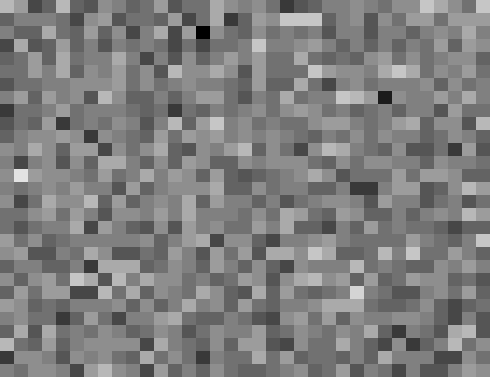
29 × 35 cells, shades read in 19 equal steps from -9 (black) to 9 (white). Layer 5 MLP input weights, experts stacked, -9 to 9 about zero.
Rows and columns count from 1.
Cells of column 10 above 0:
5
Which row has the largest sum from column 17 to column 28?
20
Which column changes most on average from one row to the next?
7
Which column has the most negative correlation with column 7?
8
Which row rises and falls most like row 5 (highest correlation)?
9
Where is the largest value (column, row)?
2, 14
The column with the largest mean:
16
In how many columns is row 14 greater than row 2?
16
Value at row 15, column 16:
3
